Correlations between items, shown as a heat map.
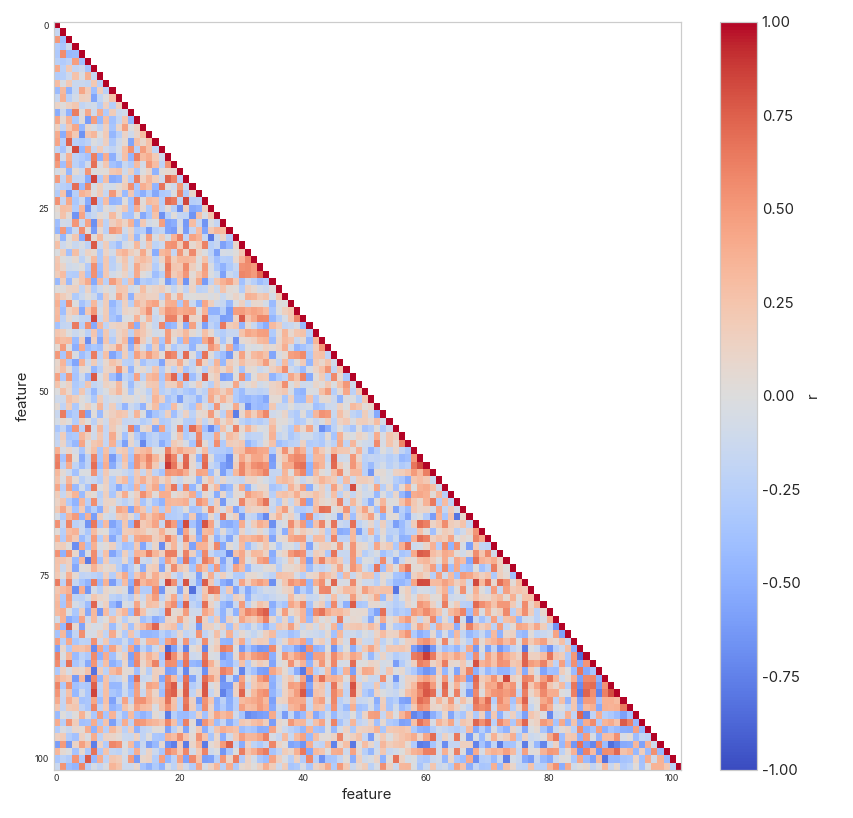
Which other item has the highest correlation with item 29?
5
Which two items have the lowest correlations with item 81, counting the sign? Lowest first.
67, 82
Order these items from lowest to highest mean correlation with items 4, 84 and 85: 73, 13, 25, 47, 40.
40, 13, 47, 73, 25
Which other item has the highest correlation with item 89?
73
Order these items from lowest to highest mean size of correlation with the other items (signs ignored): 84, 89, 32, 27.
32, 84, 27, 89
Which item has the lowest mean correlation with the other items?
85
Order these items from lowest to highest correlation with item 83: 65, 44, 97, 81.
44, 97, 65, 81
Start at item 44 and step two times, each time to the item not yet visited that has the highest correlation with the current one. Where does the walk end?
43
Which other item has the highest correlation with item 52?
74
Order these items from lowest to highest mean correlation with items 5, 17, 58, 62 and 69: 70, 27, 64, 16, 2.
16, 2, 27, 70, 64
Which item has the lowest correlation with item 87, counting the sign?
98
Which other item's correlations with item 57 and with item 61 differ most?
94
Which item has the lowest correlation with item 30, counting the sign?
88
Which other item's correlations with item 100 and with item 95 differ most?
68
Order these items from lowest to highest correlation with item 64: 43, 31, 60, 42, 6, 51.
51, 6, 43, 42, 60, 31
